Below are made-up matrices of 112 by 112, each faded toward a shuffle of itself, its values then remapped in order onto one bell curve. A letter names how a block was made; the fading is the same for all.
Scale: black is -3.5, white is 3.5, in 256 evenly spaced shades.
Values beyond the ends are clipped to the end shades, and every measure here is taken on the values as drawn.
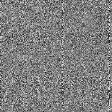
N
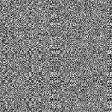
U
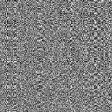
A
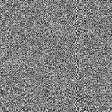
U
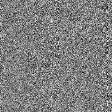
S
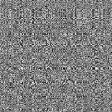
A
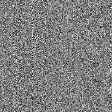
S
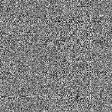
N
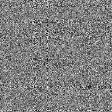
N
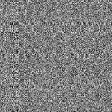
U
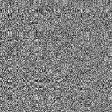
U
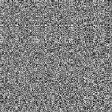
U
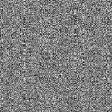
U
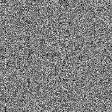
S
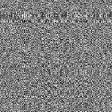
A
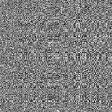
A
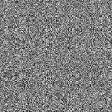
U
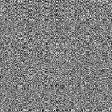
A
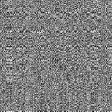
A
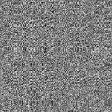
U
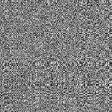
A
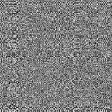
A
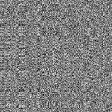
U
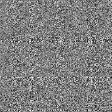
N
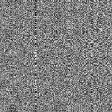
U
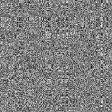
U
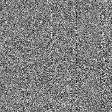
S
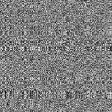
A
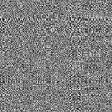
A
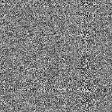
N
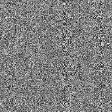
N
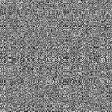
A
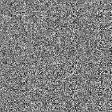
N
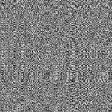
A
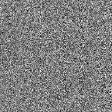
S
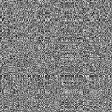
A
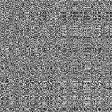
A
